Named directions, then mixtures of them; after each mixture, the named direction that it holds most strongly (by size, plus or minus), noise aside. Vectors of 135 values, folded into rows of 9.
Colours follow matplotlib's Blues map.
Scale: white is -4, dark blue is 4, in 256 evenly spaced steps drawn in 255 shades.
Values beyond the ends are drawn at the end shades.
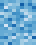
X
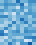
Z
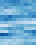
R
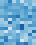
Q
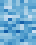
Q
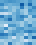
X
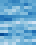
R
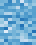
Q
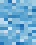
Q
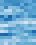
R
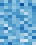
X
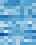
R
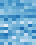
R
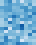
Q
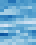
R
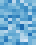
Q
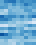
R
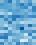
Q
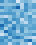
Z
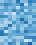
Z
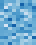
X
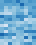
R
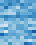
R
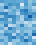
X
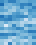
R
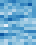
R
